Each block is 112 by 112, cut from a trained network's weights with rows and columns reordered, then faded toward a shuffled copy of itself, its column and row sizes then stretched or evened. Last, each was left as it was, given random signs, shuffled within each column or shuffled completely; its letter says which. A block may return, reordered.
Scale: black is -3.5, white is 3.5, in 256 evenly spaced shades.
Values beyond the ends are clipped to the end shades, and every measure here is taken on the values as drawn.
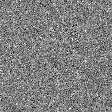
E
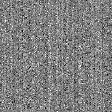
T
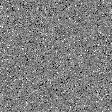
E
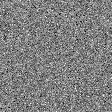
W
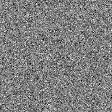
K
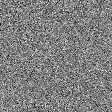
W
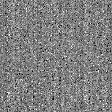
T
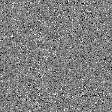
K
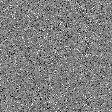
E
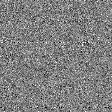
K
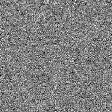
T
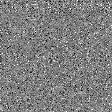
K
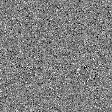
K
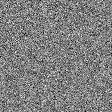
W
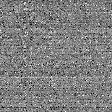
T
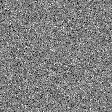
W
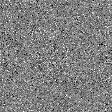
K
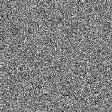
T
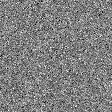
W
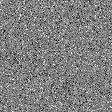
W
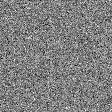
W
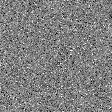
W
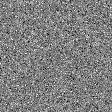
W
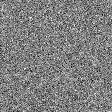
W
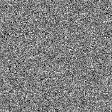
K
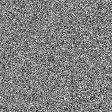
K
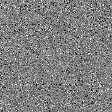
K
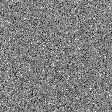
W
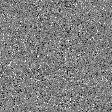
E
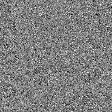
K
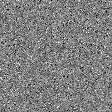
W
